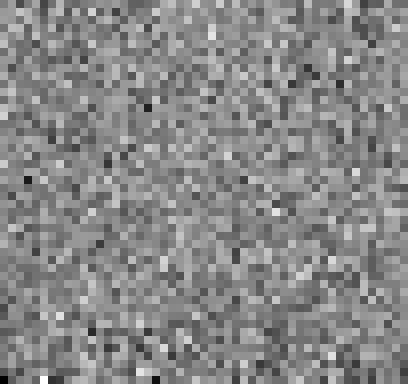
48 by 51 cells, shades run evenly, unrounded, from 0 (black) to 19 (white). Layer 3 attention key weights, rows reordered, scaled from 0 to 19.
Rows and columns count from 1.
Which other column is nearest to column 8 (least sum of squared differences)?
32
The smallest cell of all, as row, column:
48, 1
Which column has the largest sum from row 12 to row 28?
15
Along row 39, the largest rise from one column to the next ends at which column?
2
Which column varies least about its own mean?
29
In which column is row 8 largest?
44
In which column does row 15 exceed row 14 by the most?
19
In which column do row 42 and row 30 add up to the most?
23
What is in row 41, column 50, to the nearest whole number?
12
